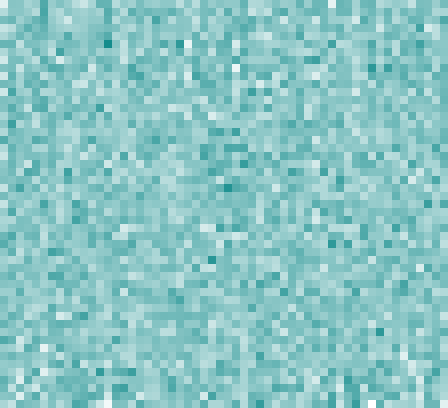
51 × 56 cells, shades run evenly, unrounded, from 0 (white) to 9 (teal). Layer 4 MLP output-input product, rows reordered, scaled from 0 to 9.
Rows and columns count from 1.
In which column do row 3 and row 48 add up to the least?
40
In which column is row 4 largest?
53
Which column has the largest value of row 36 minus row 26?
33
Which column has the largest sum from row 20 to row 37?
29
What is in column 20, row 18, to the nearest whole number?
7
